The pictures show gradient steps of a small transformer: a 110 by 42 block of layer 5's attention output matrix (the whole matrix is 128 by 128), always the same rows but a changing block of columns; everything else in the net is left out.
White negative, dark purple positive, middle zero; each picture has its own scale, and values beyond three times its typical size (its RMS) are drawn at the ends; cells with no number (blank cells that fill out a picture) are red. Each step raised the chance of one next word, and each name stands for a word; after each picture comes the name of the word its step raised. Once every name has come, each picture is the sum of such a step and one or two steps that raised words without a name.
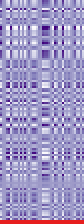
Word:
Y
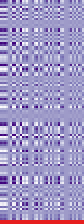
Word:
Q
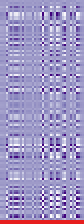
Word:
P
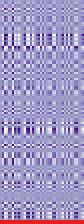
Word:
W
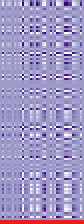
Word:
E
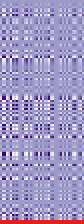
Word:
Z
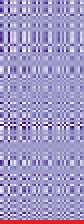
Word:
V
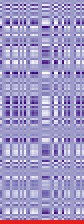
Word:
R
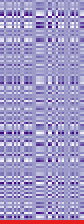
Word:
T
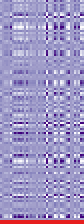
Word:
T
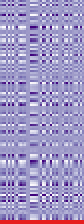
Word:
T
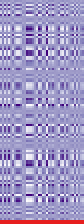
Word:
Q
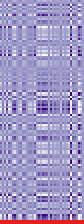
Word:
Z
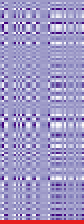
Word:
Y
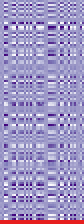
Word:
Y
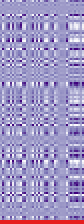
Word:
T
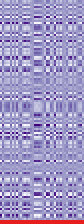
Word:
Q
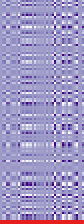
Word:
T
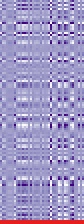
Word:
Y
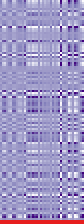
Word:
E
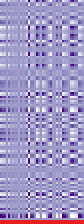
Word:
W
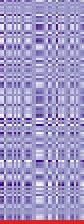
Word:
T
